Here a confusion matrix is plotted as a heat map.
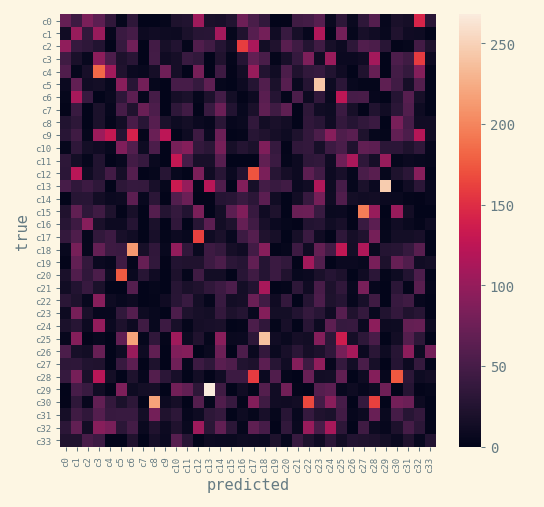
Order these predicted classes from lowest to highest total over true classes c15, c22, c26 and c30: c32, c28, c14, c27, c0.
c32, c0, c14, c27, c28
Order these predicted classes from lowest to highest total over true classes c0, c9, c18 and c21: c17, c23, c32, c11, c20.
c20, c11, c17, c23, c32
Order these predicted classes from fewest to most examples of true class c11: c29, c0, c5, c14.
c5, c0, c14, c29
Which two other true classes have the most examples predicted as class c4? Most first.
c9, c32
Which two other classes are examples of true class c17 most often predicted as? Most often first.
c12, c28
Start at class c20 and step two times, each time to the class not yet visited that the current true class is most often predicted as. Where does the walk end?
c23
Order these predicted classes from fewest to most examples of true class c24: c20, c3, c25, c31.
c20, c25, c31, c3
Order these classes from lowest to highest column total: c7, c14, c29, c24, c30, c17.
c7, c29, c24, c30, c14, c17
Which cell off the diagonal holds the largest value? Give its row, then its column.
c29, c13
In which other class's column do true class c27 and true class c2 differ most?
c16
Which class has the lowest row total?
c33
